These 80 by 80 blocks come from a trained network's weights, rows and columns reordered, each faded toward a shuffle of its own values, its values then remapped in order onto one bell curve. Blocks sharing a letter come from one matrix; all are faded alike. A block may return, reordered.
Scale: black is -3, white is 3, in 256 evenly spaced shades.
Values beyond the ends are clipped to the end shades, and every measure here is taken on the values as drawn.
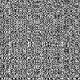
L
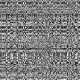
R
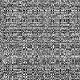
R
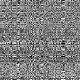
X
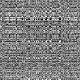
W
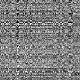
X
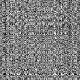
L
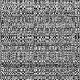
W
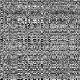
X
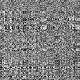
L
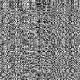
L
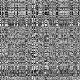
W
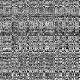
W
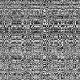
W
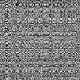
X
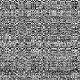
X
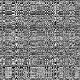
W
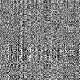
L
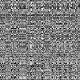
X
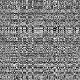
W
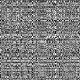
X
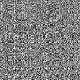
L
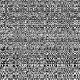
W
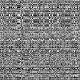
W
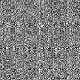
L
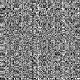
L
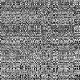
X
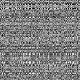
R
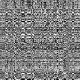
X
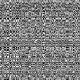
X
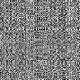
L
